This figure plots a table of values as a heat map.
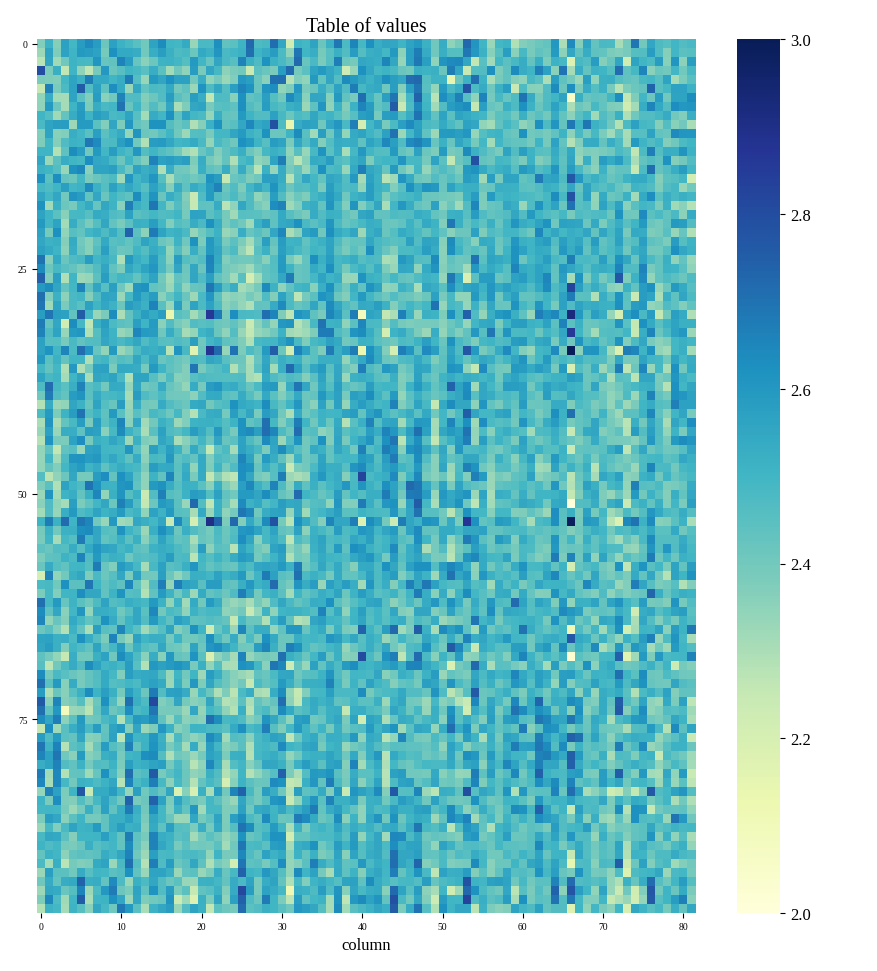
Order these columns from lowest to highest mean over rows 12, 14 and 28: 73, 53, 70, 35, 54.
73, 70, 53, 54, 35
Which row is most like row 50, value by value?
43
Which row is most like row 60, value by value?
16
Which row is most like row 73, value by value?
81
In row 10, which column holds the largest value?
44
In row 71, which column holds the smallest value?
26
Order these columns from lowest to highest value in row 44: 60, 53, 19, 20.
19, 20, 60, 53
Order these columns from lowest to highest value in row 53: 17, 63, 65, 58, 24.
65, 63, 58, 17, 24
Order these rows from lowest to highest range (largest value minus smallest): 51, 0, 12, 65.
12, 0, 65, 51
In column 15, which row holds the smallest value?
14
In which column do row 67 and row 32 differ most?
66
